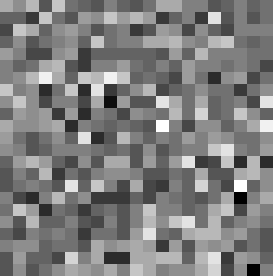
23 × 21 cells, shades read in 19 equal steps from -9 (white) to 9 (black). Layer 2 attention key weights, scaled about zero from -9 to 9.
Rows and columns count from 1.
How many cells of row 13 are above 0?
9
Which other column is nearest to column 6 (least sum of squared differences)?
16
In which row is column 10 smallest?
7
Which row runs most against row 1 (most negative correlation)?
2
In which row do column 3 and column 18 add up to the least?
14
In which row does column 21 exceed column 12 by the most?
20
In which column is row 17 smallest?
5
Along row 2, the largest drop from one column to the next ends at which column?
17
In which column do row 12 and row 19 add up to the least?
15
